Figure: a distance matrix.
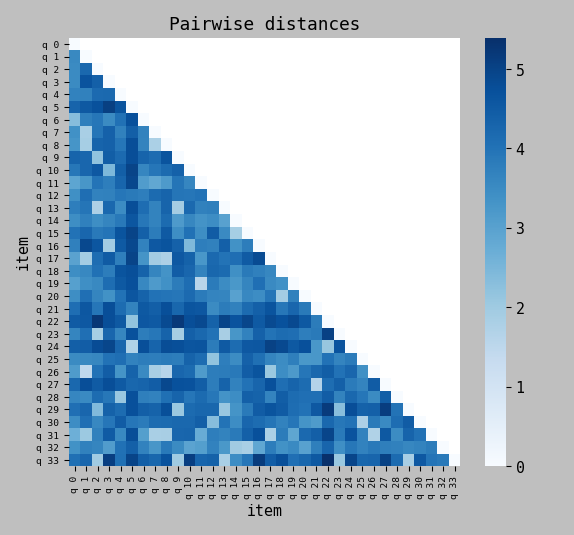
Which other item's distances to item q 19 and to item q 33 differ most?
q 11
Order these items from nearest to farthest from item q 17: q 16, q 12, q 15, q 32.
q 32, q 12, q 15, q 16
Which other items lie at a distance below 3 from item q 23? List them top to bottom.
q 2, q 9, q 13, q 29, q 33
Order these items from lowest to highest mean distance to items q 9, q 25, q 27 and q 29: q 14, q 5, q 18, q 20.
q 14, q 20, q 18, q 5
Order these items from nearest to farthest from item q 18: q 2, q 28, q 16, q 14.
q 14, q 16, q 2, q 28
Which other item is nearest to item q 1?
q 26
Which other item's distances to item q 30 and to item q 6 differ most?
q 25
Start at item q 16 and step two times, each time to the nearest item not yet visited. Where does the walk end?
q 10
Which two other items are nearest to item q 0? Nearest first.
q 6, q 31
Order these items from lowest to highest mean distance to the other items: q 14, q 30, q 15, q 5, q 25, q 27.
q 14, q 25, q 30, q 15, q 27, q 5
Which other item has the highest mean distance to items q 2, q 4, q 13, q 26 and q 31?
q 22
